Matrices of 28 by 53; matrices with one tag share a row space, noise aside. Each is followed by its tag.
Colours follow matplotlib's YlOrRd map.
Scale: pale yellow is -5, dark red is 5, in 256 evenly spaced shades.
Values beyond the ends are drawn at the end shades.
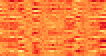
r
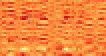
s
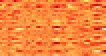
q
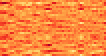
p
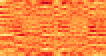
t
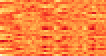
t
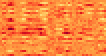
s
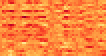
s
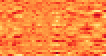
q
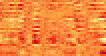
r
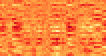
q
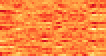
t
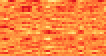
p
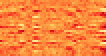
r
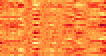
r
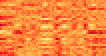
t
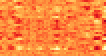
q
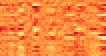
r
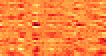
r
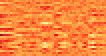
t
